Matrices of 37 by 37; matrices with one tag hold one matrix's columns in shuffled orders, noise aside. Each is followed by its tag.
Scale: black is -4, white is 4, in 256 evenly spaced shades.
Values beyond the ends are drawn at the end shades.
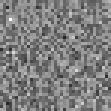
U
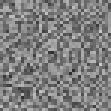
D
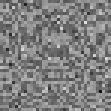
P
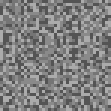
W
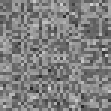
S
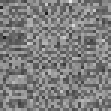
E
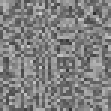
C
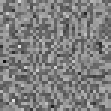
S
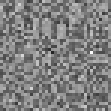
S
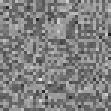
S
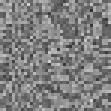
S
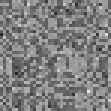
C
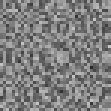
D
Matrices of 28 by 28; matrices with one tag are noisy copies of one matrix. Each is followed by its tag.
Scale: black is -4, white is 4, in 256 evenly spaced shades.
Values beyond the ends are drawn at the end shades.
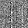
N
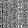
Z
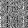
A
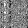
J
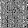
A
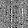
N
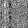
J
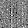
N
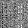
Z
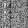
J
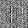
N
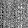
Z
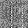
N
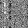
J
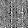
N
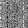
A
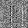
N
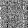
A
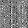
N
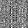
N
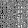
Z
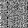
A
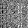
Z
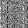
A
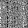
A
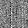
N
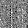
N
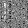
J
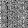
A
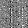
N
